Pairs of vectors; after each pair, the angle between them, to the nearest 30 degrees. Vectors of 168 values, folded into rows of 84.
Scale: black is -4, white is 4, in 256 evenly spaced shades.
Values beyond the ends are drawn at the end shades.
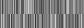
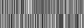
30 degrees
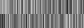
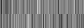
90 degrees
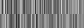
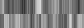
90 degrees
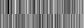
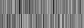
90 degrees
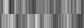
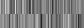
60 degrees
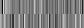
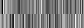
30 degrees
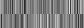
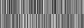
90 degrees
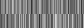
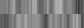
90 degrees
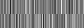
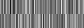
30 degrees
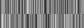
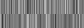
150 degrees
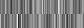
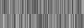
90 degrees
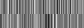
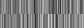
120 degrees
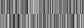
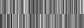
120 degrees
